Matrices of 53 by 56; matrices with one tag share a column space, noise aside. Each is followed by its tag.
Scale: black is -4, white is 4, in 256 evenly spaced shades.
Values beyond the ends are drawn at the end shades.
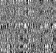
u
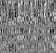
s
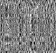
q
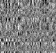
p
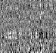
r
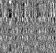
s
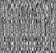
q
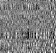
r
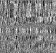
s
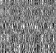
u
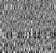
r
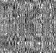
q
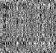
q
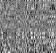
r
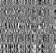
u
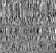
s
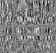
s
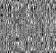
q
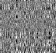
r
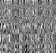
u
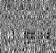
r
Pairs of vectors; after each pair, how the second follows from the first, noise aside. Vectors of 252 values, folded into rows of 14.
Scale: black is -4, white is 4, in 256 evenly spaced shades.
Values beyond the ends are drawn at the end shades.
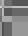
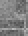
reversed, shrunk.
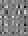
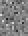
wrapped around, negated, partly zeroed.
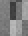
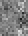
wrapped around, negated, partly zeroed.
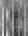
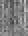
reversed, shrunk.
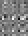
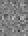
shrunk.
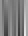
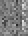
wrapped around, partly zeroed.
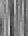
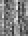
reversed, negated.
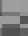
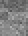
reversed, shrunk.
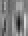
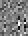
sign-scrambled.
